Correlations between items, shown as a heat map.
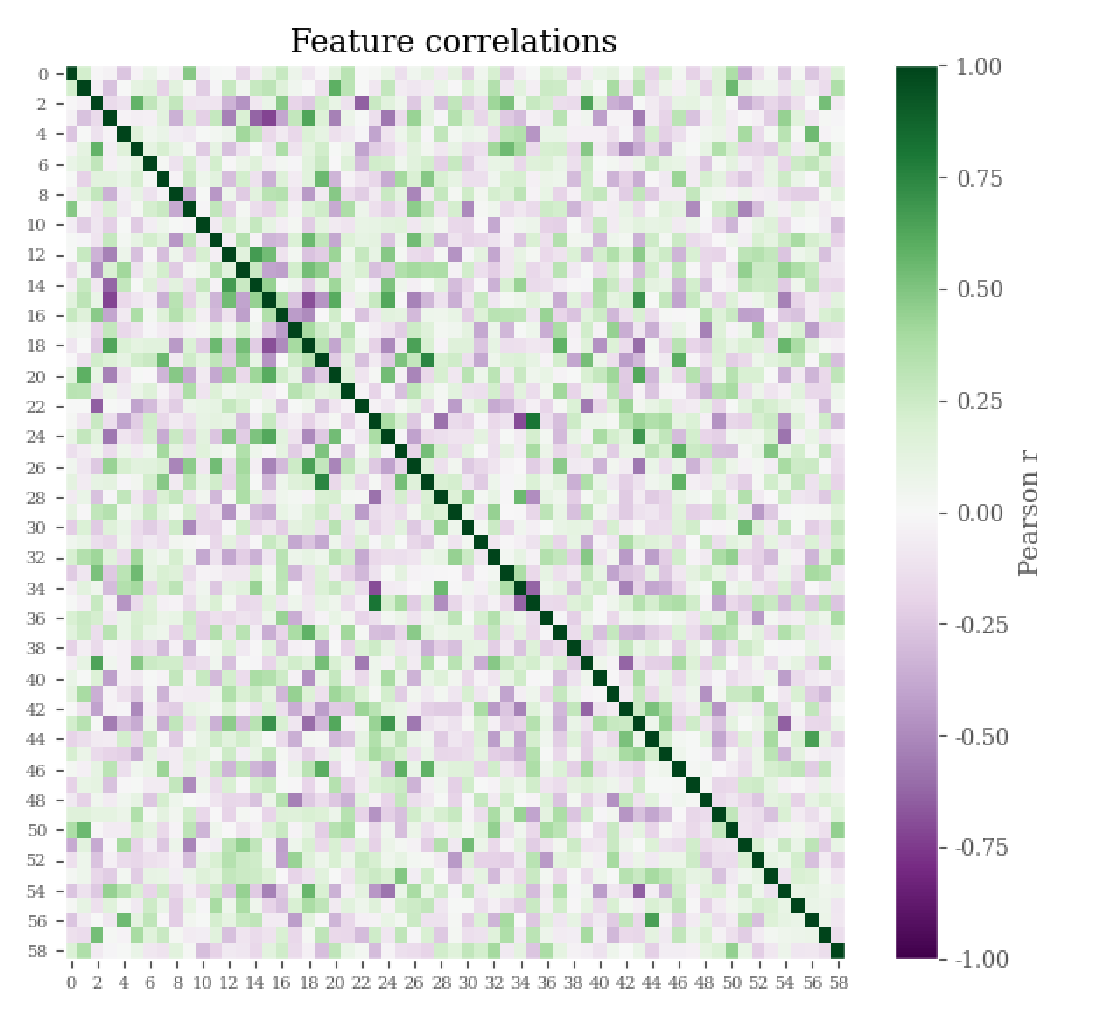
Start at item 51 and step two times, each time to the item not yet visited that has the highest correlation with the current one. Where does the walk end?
28
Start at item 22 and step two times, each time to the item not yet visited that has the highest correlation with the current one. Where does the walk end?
44
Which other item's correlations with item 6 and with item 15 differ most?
18
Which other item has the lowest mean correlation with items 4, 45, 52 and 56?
32
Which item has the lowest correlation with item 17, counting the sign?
48
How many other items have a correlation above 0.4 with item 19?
6
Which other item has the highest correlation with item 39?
2
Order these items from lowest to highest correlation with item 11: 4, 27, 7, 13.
4, 7, 27, 13
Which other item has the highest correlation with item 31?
42
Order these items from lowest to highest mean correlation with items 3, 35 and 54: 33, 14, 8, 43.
14, 43, 8, 33
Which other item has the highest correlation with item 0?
9
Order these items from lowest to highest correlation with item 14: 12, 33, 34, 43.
33, 43, 34, 12
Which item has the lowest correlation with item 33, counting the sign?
41
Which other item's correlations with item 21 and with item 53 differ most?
25
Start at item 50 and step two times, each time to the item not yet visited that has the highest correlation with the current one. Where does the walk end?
20
